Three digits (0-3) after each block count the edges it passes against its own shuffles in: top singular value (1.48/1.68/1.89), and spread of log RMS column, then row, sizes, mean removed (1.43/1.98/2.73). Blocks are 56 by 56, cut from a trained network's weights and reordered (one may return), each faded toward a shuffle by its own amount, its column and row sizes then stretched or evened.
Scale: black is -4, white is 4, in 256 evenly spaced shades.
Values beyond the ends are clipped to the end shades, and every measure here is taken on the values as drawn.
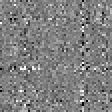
2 2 2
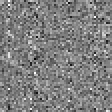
0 2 0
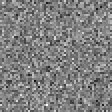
0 0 1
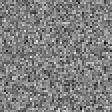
0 0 0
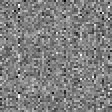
1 2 0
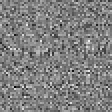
2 0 2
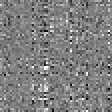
3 3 2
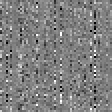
1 3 1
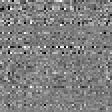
3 1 3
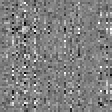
2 3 1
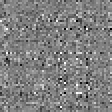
1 2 2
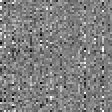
0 3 0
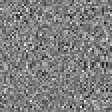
2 1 1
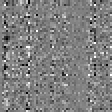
1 3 2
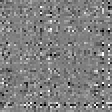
1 3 3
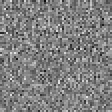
2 0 1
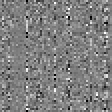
1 3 1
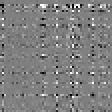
3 3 3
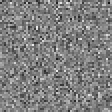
1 1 1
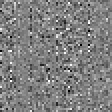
0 3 1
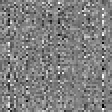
3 3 0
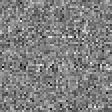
0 0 2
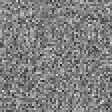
1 0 0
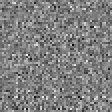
2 0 2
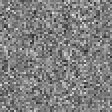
2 1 0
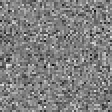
0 1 1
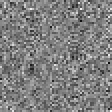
2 2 0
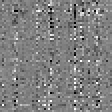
2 3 2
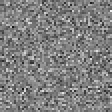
0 0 1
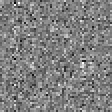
0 2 0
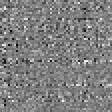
0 1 3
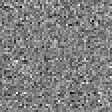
0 0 2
